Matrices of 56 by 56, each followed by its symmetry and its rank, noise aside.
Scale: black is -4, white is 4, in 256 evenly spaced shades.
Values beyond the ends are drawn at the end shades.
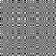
symmetric, rank one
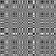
symmetric, rank one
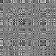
symmetric, rank two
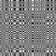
no symmetry, rank one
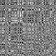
symmetric, rank three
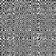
symmetric, rank three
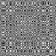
symmetric, rank two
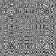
symmetric, rank three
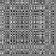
no symmetry, rank two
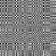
symmetric, rank one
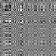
symmetric, rank two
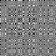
symmetric, rank two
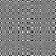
symmetric, rank one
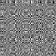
no symmetry, rank three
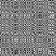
antisymmetric, rank two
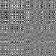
antisymmetric, rank two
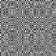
no symmetry, rank two
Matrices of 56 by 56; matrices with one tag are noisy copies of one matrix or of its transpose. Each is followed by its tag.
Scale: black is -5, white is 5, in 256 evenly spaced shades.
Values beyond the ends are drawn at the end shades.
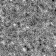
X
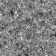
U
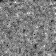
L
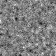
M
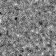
M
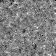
L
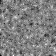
L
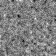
M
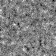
X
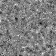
M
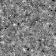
X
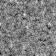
X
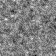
U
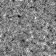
M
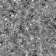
U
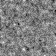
X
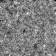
L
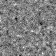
M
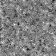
X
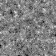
U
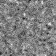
X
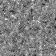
U
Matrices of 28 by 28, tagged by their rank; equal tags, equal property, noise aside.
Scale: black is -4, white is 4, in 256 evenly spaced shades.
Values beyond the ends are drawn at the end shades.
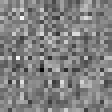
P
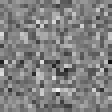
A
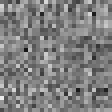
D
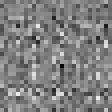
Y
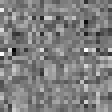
Y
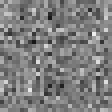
D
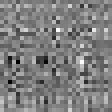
Y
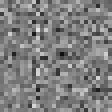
D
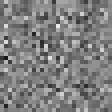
A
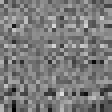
P
